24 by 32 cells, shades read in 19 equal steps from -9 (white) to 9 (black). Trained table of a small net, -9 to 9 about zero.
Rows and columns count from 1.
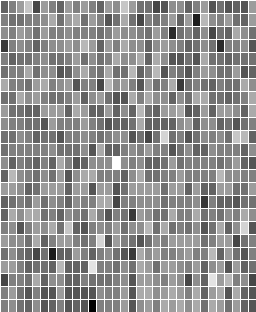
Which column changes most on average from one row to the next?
22
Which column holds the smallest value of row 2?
26
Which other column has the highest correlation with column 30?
21
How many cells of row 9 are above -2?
17
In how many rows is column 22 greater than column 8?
8
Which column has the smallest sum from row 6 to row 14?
11
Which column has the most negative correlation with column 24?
14
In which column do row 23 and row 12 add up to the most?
12
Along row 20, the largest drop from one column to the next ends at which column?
18
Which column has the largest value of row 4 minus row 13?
15
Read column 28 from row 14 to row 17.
-4 -2 2 1
